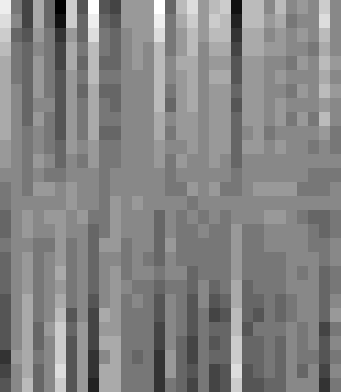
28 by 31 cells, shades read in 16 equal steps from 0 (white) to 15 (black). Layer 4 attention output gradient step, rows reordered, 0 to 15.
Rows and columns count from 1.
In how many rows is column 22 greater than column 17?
13
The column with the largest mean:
6
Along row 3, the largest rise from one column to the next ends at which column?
22
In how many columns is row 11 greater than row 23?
8
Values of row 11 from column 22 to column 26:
9 6 6 7 6
